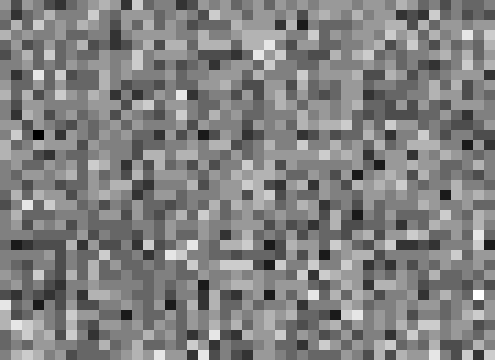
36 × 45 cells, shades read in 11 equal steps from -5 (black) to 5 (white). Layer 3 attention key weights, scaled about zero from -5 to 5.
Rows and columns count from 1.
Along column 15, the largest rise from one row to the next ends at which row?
36
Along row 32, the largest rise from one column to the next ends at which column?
32
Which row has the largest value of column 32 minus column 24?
27
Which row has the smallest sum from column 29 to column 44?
12
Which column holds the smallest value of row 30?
25
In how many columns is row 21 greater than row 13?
17
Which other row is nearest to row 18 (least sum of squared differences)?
21
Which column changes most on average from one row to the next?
28
